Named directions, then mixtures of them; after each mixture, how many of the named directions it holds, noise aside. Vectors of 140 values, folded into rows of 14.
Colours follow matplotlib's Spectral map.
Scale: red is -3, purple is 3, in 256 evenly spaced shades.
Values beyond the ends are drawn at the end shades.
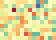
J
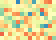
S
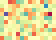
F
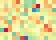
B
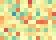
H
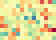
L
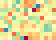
one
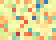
two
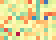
three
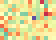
four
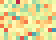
four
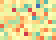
one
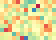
one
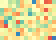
four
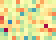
three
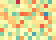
two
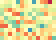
two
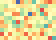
one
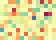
four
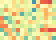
three
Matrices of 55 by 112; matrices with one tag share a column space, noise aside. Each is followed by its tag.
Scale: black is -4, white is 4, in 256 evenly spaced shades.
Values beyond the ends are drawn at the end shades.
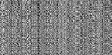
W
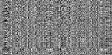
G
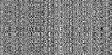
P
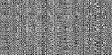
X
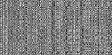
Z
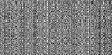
W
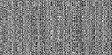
Z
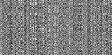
X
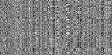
G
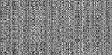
Z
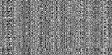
G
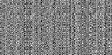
X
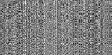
W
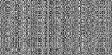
G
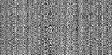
X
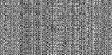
X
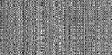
Z
